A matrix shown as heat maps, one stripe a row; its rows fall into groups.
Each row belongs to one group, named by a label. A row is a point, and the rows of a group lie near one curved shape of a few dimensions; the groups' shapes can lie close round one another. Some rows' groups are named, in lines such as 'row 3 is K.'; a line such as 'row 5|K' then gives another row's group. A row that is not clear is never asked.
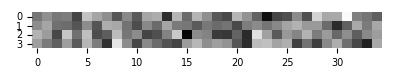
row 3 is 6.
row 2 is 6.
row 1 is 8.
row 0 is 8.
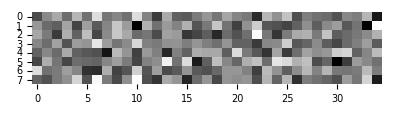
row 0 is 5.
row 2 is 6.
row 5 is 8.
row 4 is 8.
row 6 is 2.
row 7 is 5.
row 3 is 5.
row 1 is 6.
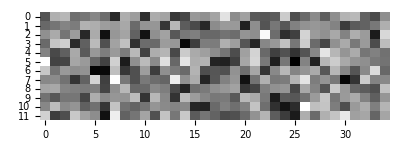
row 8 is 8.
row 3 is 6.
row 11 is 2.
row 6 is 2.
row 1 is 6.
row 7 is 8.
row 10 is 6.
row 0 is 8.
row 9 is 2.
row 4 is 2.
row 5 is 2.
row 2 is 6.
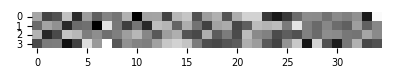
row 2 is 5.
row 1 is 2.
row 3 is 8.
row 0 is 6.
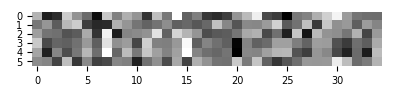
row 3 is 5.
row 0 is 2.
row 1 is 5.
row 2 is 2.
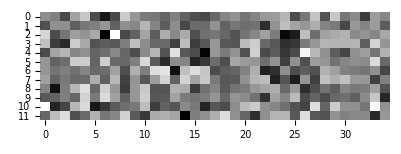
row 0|5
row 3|2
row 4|6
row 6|2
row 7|2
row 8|5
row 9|5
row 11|6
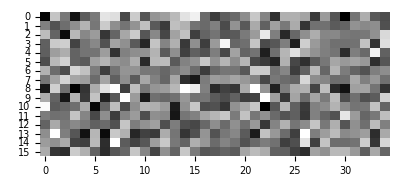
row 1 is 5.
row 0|8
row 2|6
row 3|6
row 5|8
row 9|6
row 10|2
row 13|6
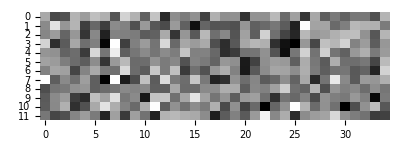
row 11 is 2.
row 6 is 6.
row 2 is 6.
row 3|2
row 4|8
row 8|5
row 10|5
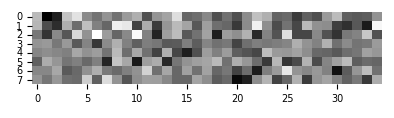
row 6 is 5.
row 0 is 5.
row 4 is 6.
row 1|6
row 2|5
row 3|8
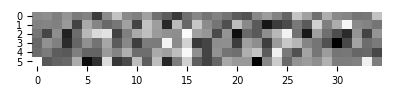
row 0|8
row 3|8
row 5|2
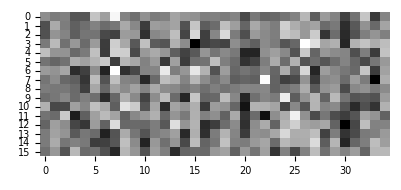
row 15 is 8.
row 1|8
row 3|6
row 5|6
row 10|6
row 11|5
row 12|8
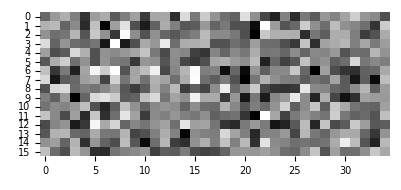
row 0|8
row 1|6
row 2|6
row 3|2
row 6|5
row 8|6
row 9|5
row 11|6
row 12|8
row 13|6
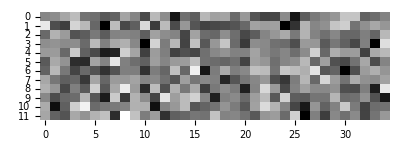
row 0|8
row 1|2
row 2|8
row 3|6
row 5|8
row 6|8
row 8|6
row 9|2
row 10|5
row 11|6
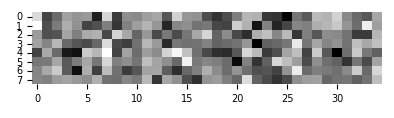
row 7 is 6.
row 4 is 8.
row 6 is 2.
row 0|2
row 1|2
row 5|5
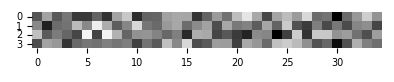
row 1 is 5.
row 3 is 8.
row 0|8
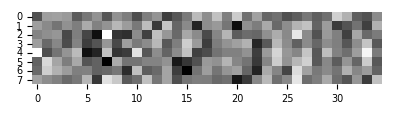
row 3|2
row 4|2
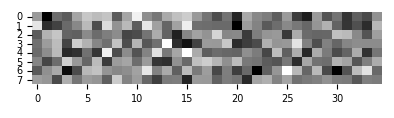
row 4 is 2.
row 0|5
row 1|5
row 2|6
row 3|6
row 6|5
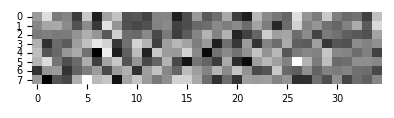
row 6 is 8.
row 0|6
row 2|6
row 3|5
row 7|5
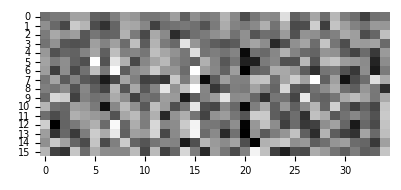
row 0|5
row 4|5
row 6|5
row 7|8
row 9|6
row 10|5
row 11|6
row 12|5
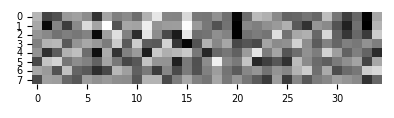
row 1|5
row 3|6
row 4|2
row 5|6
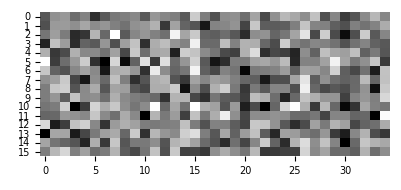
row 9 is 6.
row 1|6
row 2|8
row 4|2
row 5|2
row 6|5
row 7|2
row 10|5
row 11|6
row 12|5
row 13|8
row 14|8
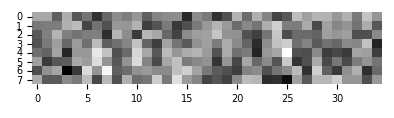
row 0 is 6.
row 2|8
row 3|5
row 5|5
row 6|8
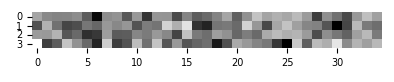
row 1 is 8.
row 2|2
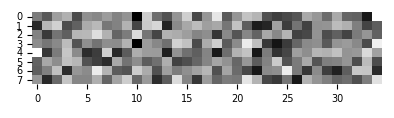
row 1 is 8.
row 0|6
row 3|6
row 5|5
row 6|5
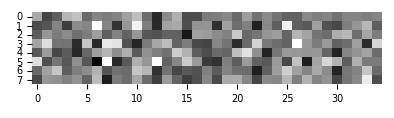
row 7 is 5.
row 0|5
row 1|5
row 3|6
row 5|2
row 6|5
